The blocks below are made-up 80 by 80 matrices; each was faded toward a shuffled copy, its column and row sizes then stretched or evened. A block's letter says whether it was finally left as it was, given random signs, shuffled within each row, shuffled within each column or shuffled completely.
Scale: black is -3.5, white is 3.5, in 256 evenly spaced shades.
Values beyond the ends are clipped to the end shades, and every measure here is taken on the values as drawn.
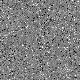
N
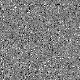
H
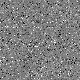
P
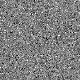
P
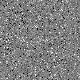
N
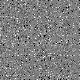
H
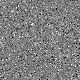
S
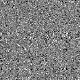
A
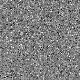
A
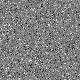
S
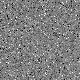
S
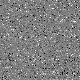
H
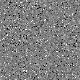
H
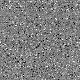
P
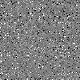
A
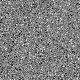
S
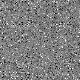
H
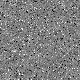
S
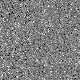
N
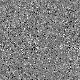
H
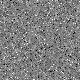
S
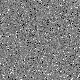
S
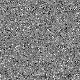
P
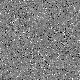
S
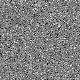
S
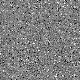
H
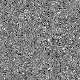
N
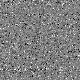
P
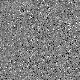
N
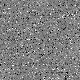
P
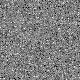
S
